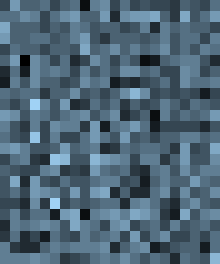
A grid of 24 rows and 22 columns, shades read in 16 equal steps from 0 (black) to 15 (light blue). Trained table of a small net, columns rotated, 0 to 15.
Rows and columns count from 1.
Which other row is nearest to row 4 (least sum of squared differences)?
3
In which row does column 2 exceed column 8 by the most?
6
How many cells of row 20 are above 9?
8
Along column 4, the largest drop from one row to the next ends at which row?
14
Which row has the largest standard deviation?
20
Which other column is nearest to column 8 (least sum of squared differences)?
15
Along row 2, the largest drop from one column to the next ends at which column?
12
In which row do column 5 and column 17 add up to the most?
18
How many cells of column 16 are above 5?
16
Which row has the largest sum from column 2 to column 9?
21
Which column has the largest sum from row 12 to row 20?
10
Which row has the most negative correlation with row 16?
9
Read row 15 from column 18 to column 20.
7 11 6
